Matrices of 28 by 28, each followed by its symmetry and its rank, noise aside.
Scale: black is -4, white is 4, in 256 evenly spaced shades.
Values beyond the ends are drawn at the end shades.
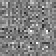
no symmetry, rank five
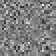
no symmetry, rank five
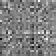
antisymmetric, rank four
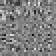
antisymmetric, rank four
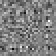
no symmetry, rank five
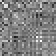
symmetric, rank three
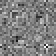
symmetric, rank five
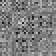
symmetric, rank five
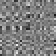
no symmetry, rank three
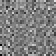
no symmetry, rank four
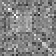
symmetric, rank five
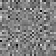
no symmetry, rank four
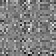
no symmetry, rank four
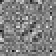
symmetric, rank four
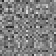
antisymmetric, rank four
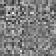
symmetric, rank three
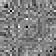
symmetric, rank five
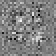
symmetric, rank four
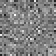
symmetric, rank four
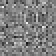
antisymmetric, rank four
